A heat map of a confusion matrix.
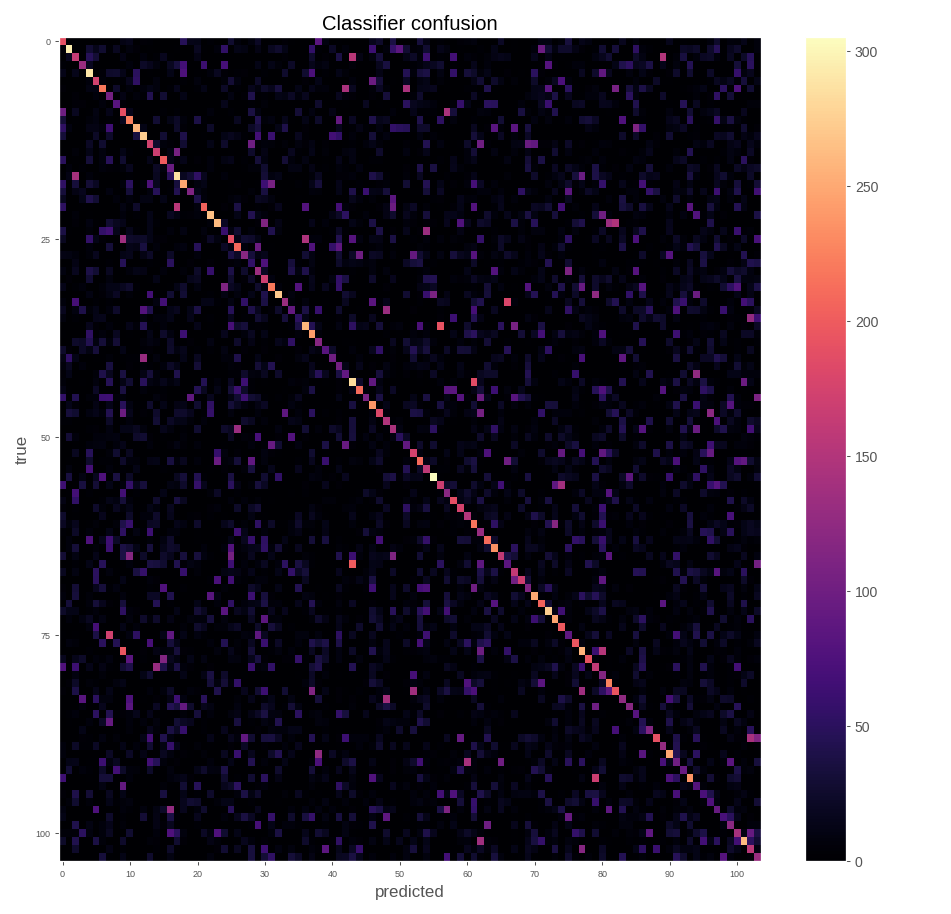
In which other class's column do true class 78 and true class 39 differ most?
15
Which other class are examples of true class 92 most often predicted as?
8
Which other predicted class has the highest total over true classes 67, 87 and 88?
102
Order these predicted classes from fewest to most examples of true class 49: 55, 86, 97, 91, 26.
91, 97, 55, 86, 26
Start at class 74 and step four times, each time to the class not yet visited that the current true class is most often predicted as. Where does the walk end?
63
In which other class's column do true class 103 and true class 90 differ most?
38
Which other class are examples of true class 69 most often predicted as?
61
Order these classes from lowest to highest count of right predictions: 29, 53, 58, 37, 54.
29, 54, 58, 53, 37
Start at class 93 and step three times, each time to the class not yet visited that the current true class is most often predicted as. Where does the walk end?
17
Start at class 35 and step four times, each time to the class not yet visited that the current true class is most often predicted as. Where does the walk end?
57
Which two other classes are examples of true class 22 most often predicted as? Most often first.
80, 94
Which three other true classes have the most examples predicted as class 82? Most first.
23, 6, 87
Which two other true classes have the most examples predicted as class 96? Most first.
47, 52
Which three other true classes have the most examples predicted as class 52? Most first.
82, 27, 80
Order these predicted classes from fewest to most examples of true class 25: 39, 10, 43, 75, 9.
39, 10, 75, 43, 9
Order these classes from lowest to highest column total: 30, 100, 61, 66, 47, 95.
66, 95, 47, 100, 30, 61
